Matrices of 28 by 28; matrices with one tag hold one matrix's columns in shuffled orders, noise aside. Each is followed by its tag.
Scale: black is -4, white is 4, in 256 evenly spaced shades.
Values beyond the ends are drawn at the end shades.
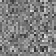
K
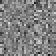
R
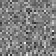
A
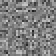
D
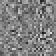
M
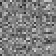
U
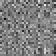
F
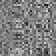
F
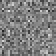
D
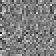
M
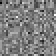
R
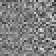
U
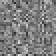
R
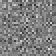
U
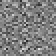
U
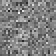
D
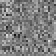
K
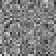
R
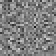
U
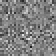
M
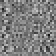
K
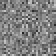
R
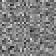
U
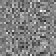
A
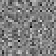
D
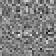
M
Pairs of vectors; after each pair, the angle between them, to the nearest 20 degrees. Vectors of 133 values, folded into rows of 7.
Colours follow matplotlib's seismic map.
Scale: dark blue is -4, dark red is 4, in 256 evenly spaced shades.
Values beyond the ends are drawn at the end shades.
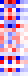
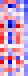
40 degrees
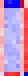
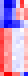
60 degrees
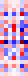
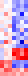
120 degrees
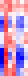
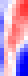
60 degrees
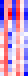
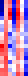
20 degrees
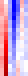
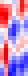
60 degrees
